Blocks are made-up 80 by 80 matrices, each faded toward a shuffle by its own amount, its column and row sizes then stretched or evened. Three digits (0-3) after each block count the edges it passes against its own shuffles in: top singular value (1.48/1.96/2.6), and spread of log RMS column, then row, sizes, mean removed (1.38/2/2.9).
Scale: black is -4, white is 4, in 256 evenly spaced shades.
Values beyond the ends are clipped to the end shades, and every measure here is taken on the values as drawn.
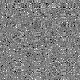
2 0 1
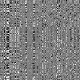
3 3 0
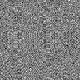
2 0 0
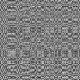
3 1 3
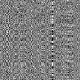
3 3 0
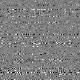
1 0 3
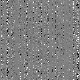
0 3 0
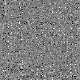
0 2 2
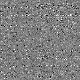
1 1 2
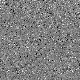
0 0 1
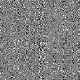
2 2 0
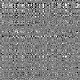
3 2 3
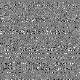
1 0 3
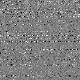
0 0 3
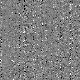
0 2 0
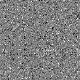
1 1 1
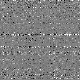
1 1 3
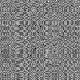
3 2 0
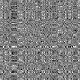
3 1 2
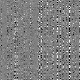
3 3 0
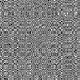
3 2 1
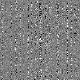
0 3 1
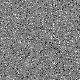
0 1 0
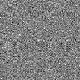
2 0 0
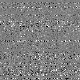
0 1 3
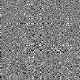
2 2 2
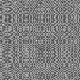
3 2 0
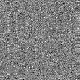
2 0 0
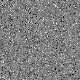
0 1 0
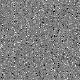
0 2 0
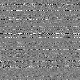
2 0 3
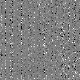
0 3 0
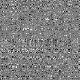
2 1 3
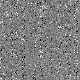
0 2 0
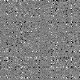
1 2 2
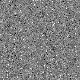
0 1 0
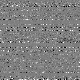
0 0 3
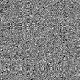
2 1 0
